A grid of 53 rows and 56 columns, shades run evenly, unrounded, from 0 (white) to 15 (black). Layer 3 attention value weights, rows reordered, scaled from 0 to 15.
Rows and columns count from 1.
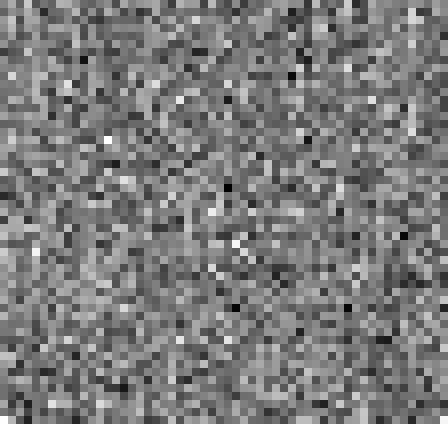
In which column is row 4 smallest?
41
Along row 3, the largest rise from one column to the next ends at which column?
3
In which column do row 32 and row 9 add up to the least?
5
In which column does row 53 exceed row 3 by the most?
52
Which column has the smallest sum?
1
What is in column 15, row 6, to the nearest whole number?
6
